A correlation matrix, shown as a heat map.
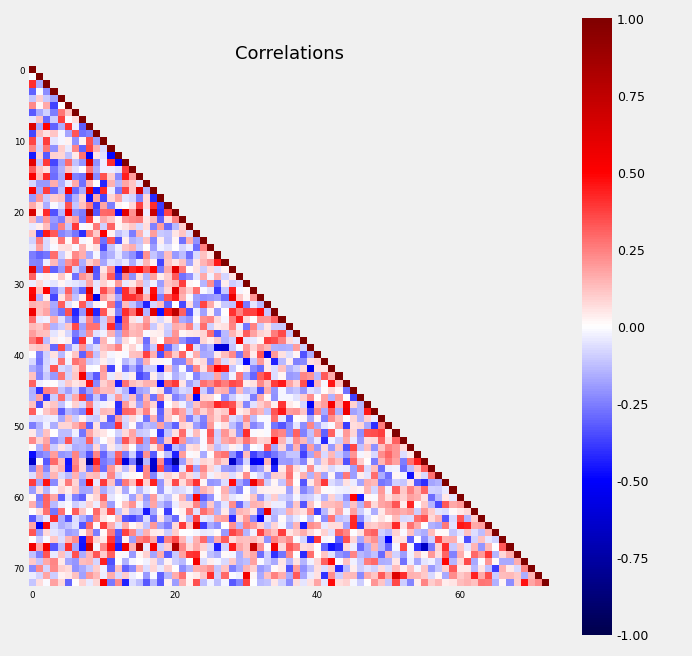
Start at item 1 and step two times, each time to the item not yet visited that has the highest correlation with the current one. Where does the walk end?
29
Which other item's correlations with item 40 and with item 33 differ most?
62
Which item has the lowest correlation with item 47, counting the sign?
39
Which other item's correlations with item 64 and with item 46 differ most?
23
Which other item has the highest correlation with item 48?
44
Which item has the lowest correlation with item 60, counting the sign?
46
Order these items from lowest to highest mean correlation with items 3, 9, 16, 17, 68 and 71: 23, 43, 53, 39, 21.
43, 39, 53, 21, 23
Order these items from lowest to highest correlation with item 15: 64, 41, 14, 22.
41, 22, 64, 14
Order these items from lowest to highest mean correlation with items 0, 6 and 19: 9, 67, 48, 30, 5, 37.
9, 37, 30, 48, 67, 5
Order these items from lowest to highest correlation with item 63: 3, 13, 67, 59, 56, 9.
13, 67, 59, 56, 9, 3
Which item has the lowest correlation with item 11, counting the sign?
12
